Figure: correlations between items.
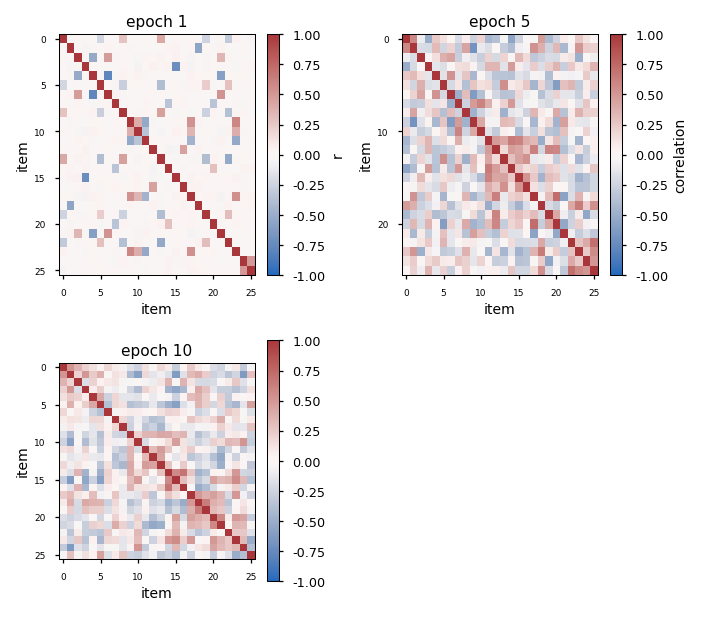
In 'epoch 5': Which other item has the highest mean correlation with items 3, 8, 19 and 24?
20
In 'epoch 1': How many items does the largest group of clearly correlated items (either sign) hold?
6
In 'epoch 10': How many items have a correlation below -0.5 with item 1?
3
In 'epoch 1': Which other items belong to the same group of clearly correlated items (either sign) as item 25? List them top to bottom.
24
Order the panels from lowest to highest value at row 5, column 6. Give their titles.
epoch 10, epoch 5, epoch 1
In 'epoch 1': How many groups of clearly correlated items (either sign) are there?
8
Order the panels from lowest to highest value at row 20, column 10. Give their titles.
epoch 5, epoch 1, epoch 10
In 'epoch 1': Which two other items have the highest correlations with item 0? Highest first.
13, 8
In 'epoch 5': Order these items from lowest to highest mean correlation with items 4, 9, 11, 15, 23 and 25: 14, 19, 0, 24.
0, 19, 24, 14
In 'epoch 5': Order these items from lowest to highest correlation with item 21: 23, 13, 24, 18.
23, 24, 18, 13
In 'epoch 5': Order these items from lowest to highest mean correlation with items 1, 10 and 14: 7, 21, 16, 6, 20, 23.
6, 21, 16, 20, 23, 7
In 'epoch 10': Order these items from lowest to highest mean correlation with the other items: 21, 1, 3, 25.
25, 3, 1, 21
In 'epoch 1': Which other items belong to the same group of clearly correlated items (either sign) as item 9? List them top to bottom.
10, 11, 17, 23
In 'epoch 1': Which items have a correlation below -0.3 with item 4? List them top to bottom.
2, 6, 21
